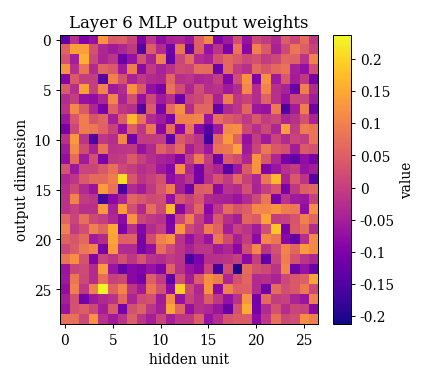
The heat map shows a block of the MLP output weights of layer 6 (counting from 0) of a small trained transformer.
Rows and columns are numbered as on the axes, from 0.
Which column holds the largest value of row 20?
5
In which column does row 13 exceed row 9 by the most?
12
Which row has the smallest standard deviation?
6
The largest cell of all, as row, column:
25, 4
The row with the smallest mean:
23
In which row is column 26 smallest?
14
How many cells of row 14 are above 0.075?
4
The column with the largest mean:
1
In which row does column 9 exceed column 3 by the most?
10
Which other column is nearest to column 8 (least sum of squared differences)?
13
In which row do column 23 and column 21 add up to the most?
17
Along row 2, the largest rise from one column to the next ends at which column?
2
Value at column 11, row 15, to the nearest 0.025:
0.1
